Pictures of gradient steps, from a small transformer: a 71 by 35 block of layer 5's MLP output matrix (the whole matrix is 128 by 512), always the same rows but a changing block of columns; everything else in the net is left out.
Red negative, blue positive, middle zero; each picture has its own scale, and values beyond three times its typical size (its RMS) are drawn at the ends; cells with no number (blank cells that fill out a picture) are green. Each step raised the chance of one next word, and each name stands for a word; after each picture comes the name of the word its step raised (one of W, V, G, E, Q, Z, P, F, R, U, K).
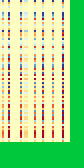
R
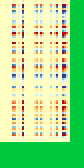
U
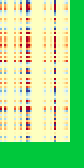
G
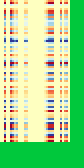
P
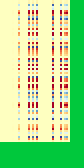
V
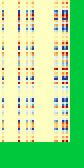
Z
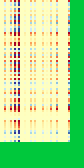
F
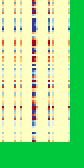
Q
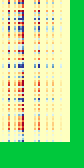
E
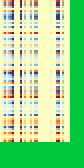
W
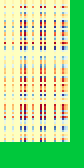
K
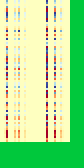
R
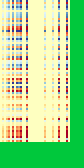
R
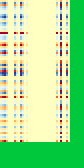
W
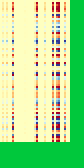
P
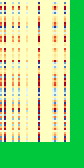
G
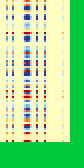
W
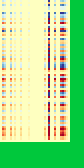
R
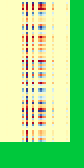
G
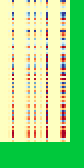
R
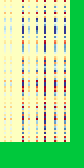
Q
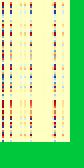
U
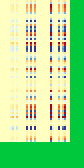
K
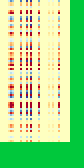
V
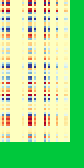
E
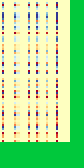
W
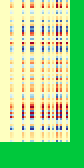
K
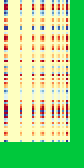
G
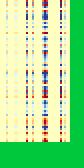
W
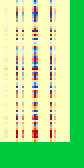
R
